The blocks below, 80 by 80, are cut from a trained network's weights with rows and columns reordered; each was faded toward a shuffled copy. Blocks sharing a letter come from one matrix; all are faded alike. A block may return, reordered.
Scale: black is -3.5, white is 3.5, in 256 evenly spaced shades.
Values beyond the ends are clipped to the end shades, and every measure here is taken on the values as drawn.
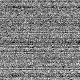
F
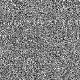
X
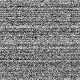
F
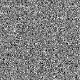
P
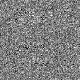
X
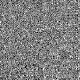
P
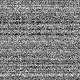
F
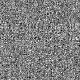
X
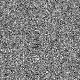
X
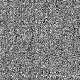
X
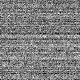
F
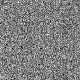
X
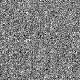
X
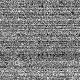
F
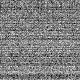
F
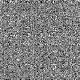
P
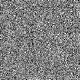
X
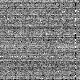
F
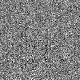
X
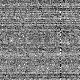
F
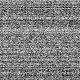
F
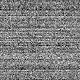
F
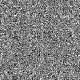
X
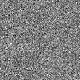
X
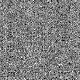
P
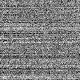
F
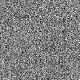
X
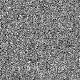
X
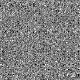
P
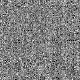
P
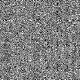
P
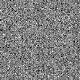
P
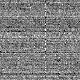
F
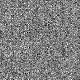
X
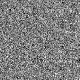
X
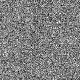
X
